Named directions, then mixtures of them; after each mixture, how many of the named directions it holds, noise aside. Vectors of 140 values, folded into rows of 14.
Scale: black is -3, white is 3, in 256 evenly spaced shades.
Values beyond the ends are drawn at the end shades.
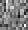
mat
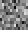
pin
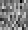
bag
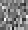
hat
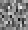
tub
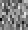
three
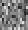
three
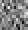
two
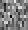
two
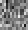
one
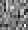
one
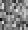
two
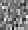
one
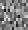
four
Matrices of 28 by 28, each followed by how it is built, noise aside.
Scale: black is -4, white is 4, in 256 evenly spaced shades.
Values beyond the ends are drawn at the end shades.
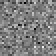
uneven rows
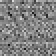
repeating columns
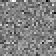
uneven rows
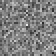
repeating columns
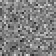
repeating rows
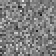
noise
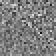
upper triangular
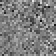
upper triangular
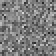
repeating rows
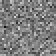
repeating columns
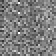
repeating rows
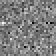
uneven rows
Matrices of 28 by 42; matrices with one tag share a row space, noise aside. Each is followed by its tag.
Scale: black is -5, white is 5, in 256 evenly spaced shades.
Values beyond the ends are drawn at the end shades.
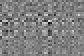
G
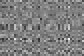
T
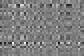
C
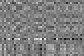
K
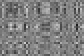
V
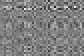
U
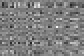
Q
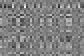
C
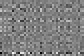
C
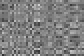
Q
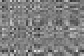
Q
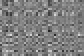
G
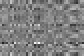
Q
